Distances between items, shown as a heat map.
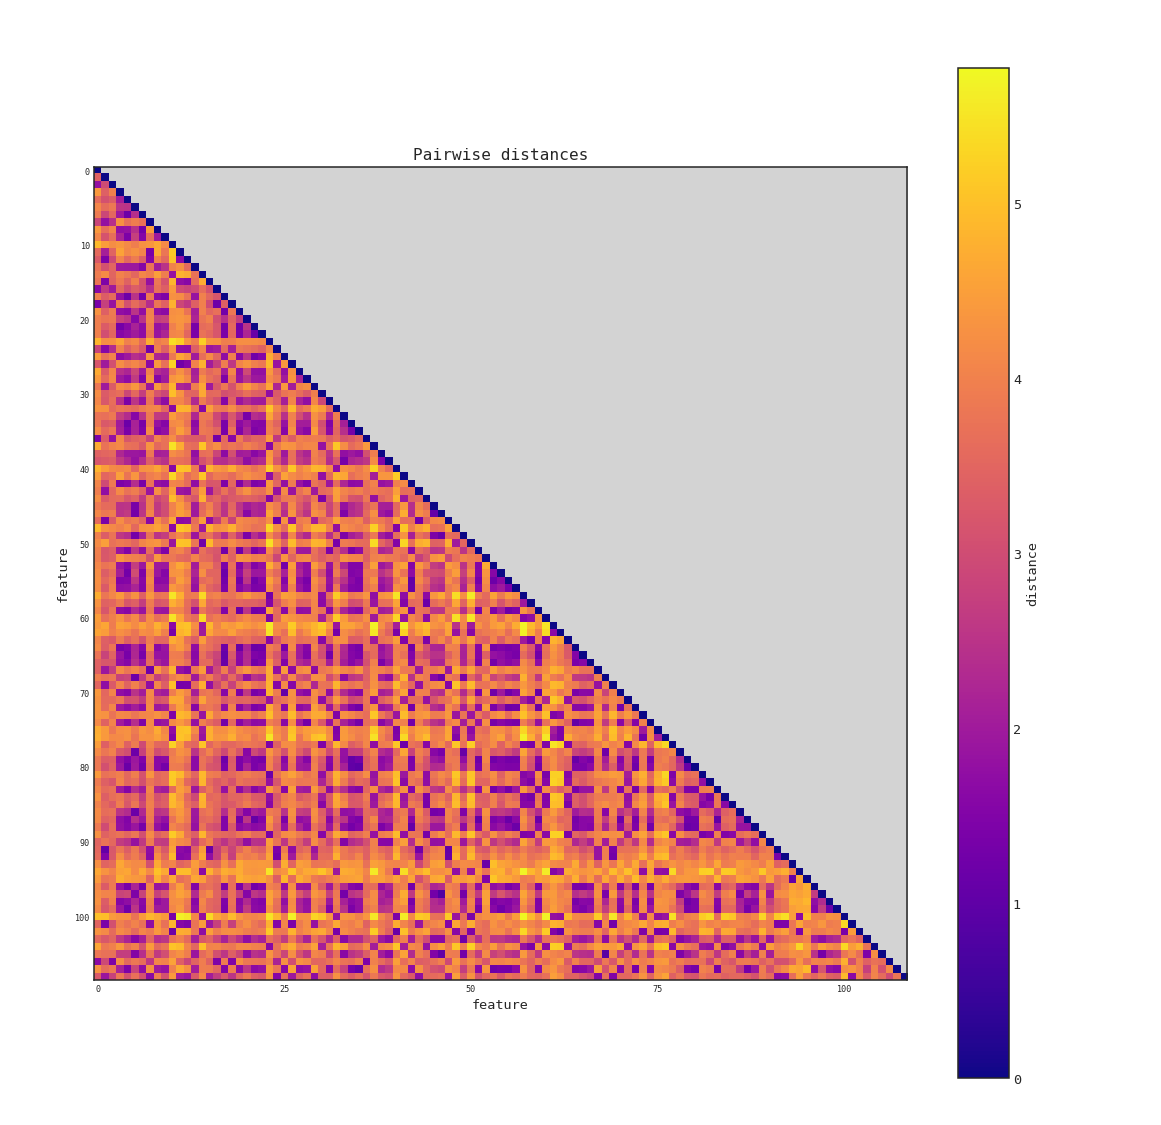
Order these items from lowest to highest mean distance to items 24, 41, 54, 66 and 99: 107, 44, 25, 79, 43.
79, 107, 25, 44, 43
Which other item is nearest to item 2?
106
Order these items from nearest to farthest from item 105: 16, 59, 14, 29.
59, 16, 14, 29
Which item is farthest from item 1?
100
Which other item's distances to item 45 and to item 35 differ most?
107
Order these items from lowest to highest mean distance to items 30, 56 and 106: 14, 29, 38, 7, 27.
38, 27, 7, 29, 14
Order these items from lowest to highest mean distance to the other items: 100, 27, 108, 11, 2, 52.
27, 108, 2, 52, 11, 100
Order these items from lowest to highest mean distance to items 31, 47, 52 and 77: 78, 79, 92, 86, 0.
92, 79, 86, 78, 0
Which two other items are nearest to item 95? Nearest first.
93, 52
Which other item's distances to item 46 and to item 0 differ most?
97
